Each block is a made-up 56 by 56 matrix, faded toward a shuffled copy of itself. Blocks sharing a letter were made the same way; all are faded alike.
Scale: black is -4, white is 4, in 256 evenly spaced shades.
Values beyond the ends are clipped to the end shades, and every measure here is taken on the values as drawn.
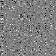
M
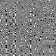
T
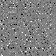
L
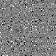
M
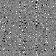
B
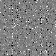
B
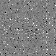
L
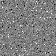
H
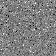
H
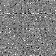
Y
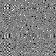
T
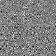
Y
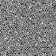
Y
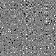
M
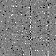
B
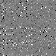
L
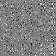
M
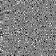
M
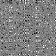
T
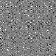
M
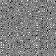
T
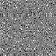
T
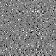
M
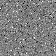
H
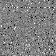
Y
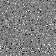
Y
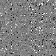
B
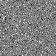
H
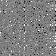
B
